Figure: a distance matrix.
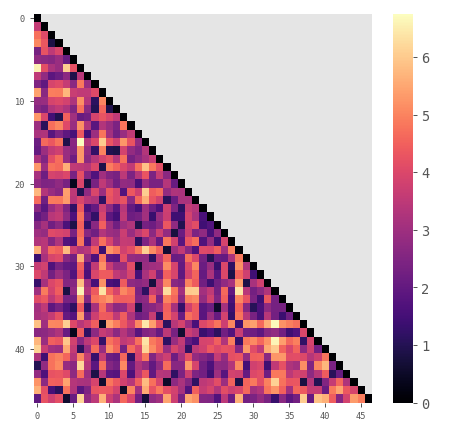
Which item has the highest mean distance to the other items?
6
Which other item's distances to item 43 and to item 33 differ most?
41
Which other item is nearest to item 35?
25
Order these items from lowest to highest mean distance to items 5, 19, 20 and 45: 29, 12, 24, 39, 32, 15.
24, 12, 29, 32, 39, 15
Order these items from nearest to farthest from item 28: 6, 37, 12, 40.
37, 40, 6, 12
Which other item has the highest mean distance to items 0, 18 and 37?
33
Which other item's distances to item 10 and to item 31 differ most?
34
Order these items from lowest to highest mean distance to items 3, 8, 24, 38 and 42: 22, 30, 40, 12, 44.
30, 12, 22, 44, 40
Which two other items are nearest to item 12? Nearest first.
45, 3
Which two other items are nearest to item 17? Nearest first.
36, 23
